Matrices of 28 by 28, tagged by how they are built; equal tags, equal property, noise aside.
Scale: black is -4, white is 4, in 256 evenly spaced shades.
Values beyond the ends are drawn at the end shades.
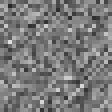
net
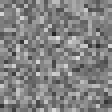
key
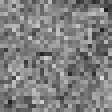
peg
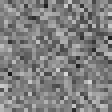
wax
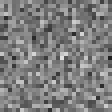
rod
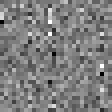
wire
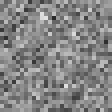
net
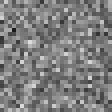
key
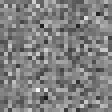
key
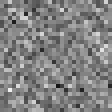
wax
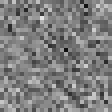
wax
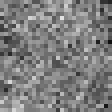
peg
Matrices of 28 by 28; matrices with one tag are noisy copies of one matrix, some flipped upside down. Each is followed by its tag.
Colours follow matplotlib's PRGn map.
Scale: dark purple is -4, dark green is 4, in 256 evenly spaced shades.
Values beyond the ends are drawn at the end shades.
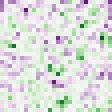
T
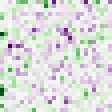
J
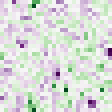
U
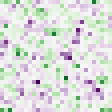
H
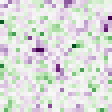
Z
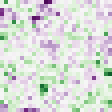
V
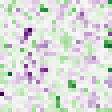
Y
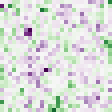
Y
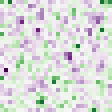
H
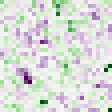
Y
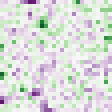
V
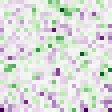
T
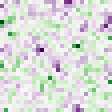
Z
